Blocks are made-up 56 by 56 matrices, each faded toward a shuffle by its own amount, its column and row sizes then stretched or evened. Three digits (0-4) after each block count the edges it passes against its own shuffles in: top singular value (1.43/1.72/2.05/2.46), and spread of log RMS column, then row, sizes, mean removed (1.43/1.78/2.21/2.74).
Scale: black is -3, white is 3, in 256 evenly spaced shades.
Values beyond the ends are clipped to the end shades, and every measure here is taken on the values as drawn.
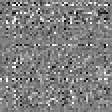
2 3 4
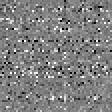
0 0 4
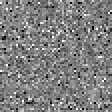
0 0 1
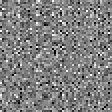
3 2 1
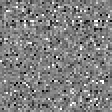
1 0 2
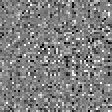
3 1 1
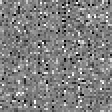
0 3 1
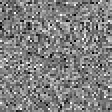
2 0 1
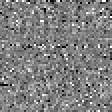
0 0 3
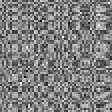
4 0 0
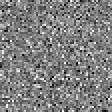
1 0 0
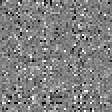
2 2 1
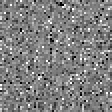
1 1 0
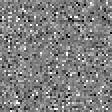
0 1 2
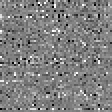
1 1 4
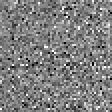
1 1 0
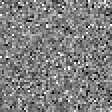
0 0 0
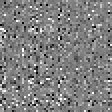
1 4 1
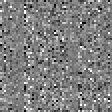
0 4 0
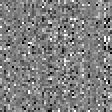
1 4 0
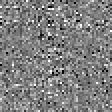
1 2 1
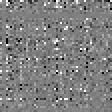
0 3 4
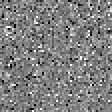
0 2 1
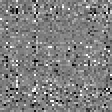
2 2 3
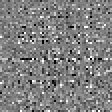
0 3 4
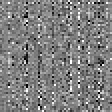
3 4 1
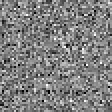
0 1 1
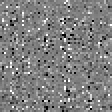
0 3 2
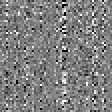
3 4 1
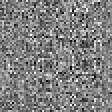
2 3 0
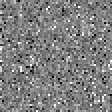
0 1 0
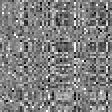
4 3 0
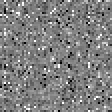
2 2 0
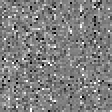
0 3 0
